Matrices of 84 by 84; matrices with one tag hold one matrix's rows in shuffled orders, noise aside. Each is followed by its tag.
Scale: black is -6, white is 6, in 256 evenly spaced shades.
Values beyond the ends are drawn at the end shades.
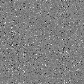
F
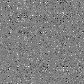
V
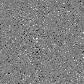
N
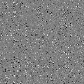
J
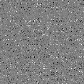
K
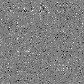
V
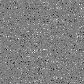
K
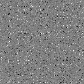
V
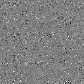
J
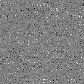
K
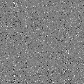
J
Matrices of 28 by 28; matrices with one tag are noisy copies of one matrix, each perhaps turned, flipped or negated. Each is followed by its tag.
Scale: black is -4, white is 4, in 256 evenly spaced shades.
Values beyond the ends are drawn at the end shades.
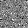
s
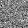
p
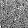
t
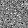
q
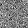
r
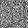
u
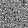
q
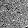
t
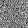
r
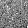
t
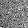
t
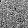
t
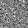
q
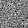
q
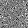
r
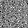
u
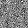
p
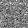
u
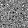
q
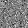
p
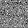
u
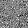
r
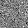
r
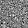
q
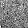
t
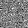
s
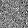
r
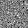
q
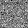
u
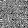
s
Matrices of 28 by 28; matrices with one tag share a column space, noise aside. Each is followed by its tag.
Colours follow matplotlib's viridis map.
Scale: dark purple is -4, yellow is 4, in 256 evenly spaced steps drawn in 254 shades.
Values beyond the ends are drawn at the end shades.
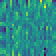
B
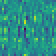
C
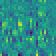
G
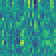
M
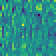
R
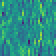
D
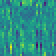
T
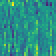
T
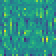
G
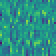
D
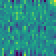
B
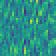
D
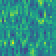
D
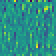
R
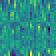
B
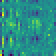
G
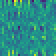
B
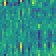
T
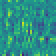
G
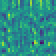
M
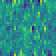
B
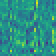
M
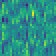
D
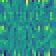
B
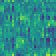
C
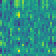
M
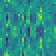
C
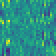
D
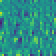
G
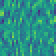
D
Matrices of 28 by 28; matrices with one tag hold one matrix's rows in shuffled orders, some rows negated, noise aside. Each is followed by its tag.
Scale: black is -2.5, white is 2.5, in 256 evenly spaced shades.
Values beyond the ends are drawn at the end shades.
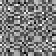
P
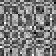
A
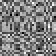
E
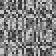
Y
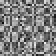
A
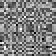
Y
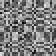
A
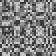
E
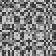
E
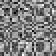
A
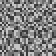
P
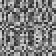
P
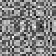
E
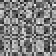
A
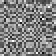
Y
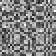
E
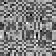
Y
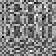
P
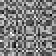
Y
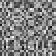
P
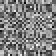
Y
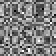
A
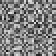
P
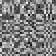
E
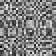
Y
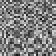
P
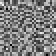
A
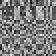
E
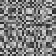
Y
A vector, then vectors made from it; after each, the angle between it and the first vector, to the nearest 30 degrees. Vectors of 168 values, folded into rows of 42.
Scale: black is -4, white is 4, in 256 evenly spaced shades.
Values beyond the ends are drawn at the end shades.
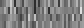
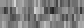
120 degrees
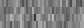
90 degrees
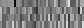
60 degrees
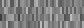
90 degrees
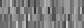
60 degrees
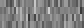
150 degrees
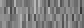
150 degrees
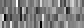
90 degrees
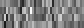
90 degrees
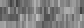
120 degrees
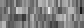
120 degrees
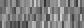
120 degrees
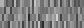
120 degrees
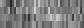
150 degrees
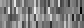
150 degrees
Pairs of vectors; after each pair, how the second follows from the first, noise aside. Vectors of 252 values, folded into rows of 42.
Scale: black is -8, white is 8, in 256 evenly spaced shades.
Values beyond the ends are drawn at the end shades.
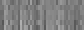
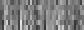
scaled up.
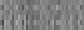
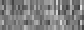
reversed, negated, scaled up.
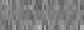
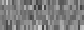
scaled up.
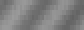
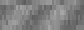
wrapped around, negated.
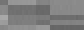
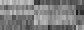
reversed, negated, scaled up.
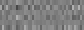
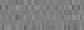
negated, shrunk.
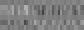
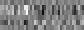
scaled up.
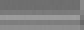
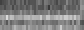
scaled up.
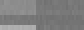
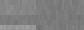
shrunk.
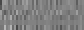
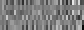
reversed, scaled up.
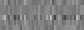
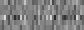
scaled up.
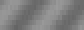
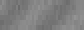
reversed, shrunk.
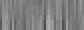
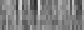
reversed, negated, scaled up.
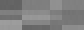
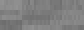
negated, shrunk.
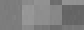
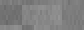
reversed, shrunk.
